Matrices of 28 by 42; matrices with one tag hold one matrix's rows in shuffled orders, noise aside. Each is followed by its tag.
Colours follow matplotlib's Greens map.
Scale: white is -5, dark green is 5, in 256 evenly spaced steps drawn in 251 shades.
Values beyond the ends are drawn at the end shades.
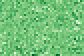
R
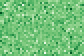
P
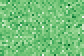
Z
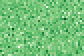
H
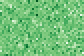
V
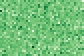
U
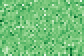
P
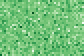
U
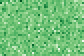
U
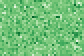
R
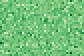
P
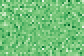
Z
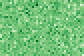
V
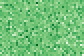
V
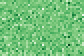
Z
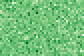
V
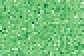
U
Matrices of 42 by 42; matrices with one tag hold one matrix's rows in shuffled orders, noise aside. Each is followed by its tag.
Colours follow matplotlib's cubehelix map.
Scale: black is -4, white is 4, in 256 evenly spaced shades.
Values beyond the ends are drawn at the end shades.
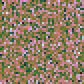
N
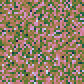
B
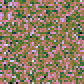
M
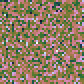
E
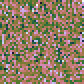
E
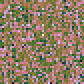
N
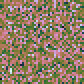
B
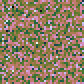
E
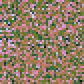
M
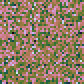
M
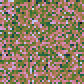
M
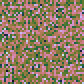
E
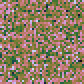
M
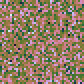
B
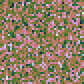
N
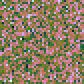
N
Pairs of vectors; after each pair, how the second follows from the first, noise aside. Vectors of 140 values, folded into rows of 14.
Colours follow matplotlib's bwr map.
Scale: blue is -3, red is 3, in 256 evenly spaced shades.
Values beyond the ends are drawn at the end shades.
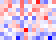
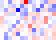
wrapped around, partly zeroed.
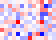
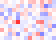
shrunk.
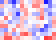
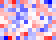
sign-scrambled.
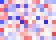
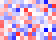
wrapped around.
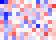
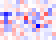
partly zeroed.
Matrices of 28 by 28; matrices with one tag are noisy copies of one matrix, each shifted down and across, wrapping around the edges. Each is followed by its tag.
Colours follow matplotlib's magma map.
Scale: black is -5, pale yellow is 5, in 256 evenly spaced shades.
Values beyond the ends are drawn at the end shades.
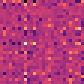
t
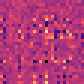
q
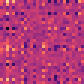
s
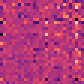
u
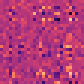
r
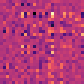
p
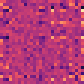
u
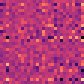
t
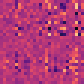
r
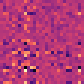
u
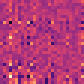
q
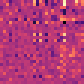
p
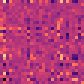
r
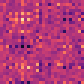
s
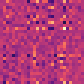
r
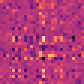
p
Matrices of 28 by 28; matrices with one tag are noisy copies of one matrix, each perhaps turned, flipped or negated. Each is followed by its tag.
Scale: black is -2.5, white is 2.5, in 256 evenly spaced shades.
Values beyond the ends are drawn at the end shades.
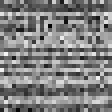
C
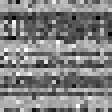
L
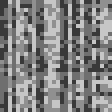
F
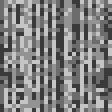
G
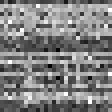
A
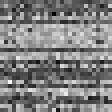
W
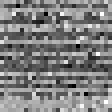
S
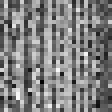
S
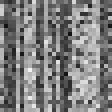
L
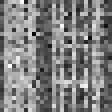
A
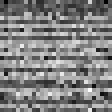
S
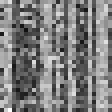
L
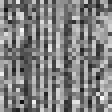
G
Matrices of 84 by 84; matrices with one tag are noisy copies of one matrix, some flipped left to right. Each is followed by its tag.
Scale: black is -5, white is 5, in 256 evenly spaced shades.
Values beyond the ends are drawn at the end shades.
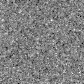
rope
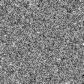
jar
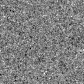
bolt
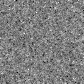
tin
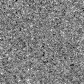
tin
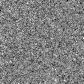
tin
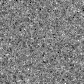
tin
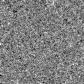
jar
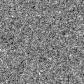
bolt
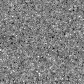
bolt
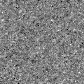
rope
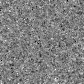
tin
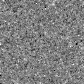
jar
